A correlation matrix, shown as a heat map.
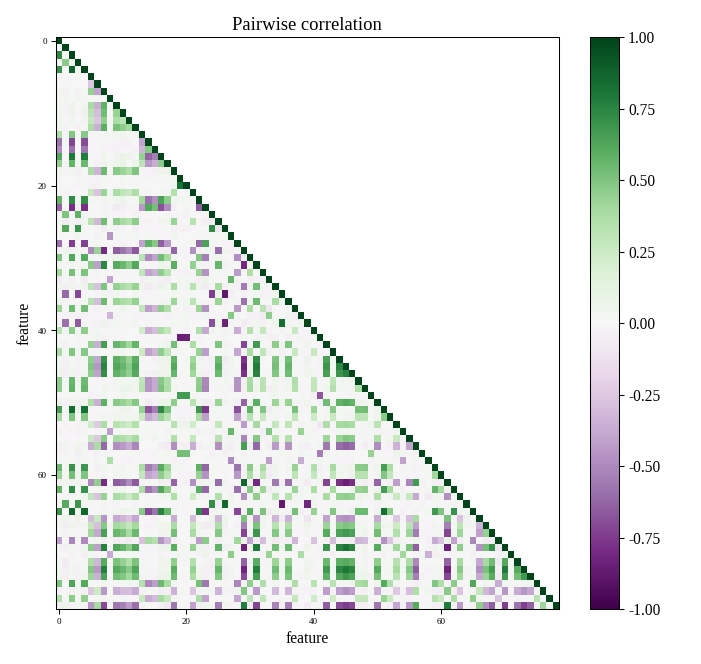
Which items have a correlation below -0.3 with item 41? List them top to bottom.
19, 20, 49, 57
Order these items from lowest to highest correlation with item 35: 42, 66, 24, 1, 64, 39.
64, 24, 1, 66, 42, 39
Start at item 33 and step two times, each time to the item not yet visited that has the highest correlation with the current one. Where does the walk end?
54
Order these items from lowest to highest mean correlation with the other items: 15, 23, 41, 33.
23, 15, 41, 33
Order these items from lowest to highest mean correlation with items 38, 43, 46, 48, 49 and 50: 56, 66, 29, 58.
29, 56, 66, 58
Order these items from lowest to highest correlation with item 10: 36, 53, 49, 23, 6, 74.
6, 23, 49, 53, 36, 74
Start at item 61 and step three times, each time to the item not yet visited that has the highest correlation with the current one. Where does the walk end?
56
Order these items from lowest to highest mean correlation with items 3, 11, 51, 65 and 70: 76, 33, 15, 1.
15, 76, 33, 1
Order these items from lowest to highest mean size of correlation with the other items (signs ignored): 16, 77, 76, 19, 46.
19, 77, 76, 16, 46
